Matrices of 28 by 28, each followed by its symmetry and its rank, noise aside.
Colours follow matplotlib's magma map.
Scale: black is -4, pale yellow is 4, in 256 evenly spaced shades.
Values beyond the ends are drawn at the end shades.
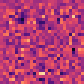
no symmetry, rank four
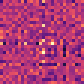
symmetric, rank three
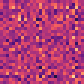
no symmetry, rank four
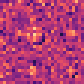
symmetric, rank five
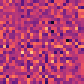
antisymmetric, rank four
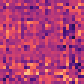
antisymmetric, rank four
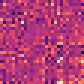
symmetric, rank four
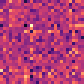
symmetric, rank four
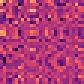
no symmetry, rank four
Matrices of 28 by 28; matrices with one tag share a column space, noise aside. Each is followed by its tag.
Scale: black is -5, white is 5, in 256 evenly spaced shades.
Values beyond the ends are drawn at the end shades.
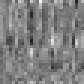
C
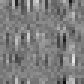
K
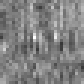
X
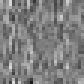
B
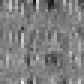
K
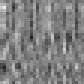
X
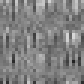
K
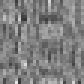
B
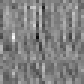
X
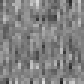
B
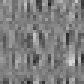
K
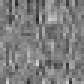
B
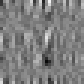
K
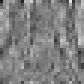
C
